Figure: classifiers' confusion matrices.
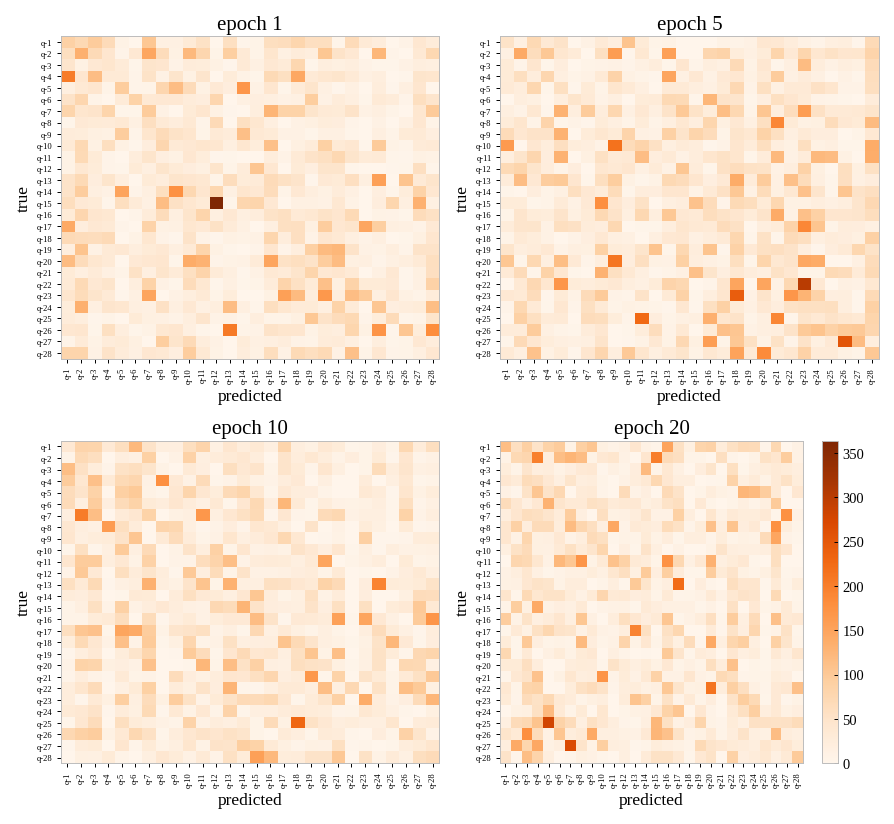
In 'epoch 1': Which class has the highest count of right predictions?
q-2
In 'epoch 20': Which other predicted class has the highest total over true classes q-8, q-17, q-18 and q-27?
q-7
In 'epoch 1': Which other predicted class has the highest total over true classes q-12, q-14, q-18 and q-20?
q-16
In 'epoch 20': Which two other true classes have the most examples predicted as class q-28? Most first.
q-22, q-25
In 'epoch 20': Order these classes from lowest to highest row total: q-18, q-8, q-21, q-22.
q-21, q-18, q-22, q-8
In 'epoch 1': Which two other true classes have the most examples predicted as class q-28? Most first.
q-26, q-24
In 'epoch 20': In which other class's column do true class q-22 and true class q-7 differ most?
q-20
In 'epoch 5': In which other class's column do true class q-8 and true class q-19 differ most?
q-21
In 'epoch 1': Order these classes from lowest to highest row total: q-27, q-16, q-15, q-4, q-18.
q-27, q-18, q-16, q-4, q-15
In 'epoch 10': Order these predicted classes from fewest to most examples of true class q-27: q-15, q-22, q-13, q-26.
q-22, q-26, q-13, q-15
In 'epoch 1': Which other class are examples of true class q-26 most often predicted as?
q-13
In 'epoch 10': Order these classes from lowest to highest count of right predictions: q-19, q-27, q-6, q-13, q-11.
q-27, q-11, q-6, q-19, q-13
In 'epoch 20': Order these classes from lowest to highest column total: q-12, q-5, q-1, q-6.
q-12, q-1, q-6, q-5
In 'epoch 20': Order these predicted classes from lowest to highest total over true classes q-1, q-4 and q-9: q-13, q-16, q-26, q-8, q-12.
q-12, q-13, q-8, q-16, q-26
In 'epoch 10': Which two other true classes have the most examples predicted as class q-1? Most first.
q-3, q-4
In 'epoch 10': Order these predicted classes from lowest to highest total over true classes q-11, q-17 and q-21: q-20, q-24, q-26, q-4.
q-4, q-26, q-24, q-20
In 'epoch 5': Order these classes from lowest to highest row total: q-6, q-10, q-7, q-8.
q-6, q-8, q-10, q-7
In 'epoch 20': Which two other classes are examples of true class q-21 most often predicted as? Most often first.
q-10, q-4
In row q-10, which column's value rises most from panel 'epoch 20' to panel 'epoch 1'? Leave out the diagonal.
q-16
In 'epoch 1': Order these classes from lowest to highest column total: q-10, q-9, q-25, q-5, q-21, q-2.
q-25, q-5, q-9, q-21, q-10, q-2
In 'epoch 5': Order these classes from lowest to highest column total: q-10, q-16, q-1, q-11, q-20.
q-10, q-1, q-11, q-16, q-20
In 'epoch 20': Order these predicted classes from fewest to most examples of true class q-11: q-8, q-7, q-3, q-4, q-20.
q-4, q-3, q-7, q-20, q-8
